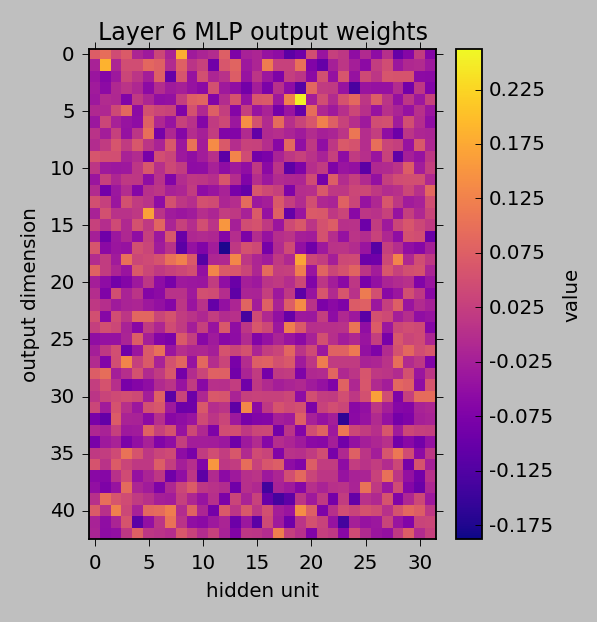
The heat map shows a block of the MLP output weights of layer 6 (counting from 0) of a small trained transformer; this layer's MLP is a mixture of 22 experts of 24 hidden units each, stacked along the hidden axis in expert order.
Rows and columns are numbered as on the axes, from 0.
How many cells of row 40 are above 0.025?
19
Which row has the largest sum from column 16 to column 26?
4
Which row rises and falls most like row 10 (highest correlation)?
23
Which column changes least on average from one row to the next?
31
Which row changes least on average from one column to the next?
34
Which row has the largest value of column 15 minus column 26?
17
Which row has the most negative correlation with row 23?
22
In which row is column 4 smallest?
41
